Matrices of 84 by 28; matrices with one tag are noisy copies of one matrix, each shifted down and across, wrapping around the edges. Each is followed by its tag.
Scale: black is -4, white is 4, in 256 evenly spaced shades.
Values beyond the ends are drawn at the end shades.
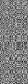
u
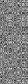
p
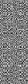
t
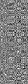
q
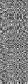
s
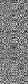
q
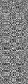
q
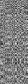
s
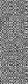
t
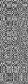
u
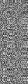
q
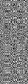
q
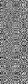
q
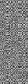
t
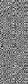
t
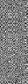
t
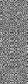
t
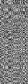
s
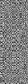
t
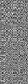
t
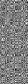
p
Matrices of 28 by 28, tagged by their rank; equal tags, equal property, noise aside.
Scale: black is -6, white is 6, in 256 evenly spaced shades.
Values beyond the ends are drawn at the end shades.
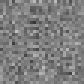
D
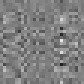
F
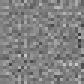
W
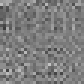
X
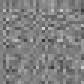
F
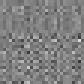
F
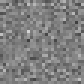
D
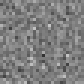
D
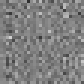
X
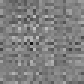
F
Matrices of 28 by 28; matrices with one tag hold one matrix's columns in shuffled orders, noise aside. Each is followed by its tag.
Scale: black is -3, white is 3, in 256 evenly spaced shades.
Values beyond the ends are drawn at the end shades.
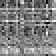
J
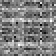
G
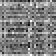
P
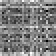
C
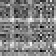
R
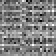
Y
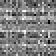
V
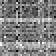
R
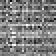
Y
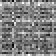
P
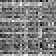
P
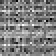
Y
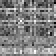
J
